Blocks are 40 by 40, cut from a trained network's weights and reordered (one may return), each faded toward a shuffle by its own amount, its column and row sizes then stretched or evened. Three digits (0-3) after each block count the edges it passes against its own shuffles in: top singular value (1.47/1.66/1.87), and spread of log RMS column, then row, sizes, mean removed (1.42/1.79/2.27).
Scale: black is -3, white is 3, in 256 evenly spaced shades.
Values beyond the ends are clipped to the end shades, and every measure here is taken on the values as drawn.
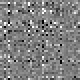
0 3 3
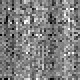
3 2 2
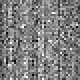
2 1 0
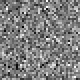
0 1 0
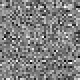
2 0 2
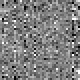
0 3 1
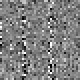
1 3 1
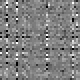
2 3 0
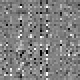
0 3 2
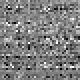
1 2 3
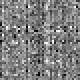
2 1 2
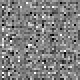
0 3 1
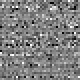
0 0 3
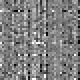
3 3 2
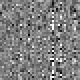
1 3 0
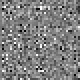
0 3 2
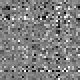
0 3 3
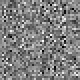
1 2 0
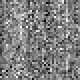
0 1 0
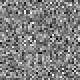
1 0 1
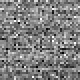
1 0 0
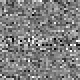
0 0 3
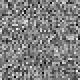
2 0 0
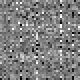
0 3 0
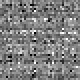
1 2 2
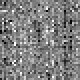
1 2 1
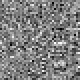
1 1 0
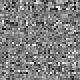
0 1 3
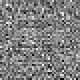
2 2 0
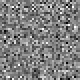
0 1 1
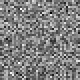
3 0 0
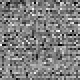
1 0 2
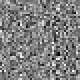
2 2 1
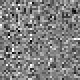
1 2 0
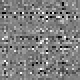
0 2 3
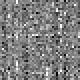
0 2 1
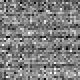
2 1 0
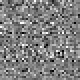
1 1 3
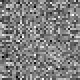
3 2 1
